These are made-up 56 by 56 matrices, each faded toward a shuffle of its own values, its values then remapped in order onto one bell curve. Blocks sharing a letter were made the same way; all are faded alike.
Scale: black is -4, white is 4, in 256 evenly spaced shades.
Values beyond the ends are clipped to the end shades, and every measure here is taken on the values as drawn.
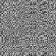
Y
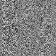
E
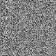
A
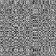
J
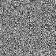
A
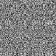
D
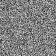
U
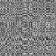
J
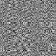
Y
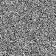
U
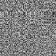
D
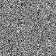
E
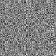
Y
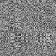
D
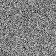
U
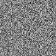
A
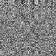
D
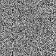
A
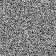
U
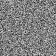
U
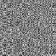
Y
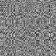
Y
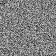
U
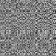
J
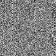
A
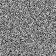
U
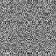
D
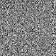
E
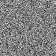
U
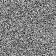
U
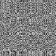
Y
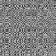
J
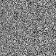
E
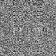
D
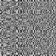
J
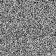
U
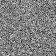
U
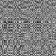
J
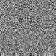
D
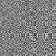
J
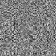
D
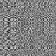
J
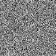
E
